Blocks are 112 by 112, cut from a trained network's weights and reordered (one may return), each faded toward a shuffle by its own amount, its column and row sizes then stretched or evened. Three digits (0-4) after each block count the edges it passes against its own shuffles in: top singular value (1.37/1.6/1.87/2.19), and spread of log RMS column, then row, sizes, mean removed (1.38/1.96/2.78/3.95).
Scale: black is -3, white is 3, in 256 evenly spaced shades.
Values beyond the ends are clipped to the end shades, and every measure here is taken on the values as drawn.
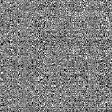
1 3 0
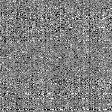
2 0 3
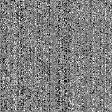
2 3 1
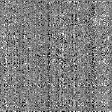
2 3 3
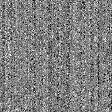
2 2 0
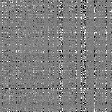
3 4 3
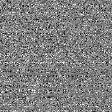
0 1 3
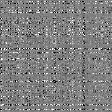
2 3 4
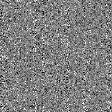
0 3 0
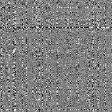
4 4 3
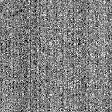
3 1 2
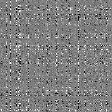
1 4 3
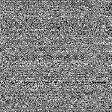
2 1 2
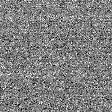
0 0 1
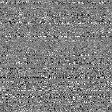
0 1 4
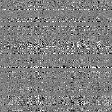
2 3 4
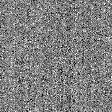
0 1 1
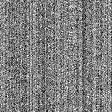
4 0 0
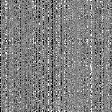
4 4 2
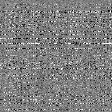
1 1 4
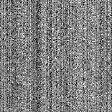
4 2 2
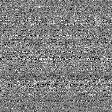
1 0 3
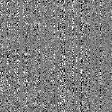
0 4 2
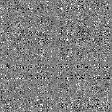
0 3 3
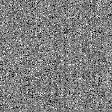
0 1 2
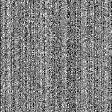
4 2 1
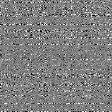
0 2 4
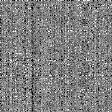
3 2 3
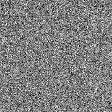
1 1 0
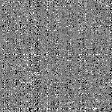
1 3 3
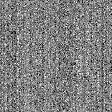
2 1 0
